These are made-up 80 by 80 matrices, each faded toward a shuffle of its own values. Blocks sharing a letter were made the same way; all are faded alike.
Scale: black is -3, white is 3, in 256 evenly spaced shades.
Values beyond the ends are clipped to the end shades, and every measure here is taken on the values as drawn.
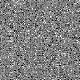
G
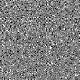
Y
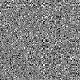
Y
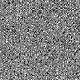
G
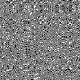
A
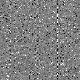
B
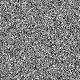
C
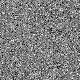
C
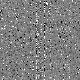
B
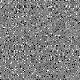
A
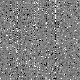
B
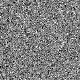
C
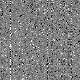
B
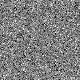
C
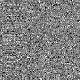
G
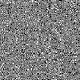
Y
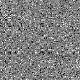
Y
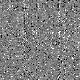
B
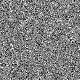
C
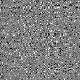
A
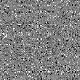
A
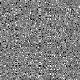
Y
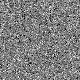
C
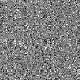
G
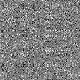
Y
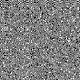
Y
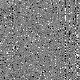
B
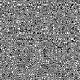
Y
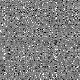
A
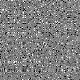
A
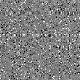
A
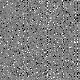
B
